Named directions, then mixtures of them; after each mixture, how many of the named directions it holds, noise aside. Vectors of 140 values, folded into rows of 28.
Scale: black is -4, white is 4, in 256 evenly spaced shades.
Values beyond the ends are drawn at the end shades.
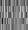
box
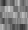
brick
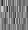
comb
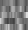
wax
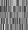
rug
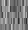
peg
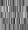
three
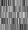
four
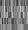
two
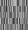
two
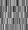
three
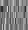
two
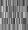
four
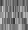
four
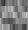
two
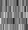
four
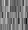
one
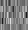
three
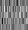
one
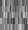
three
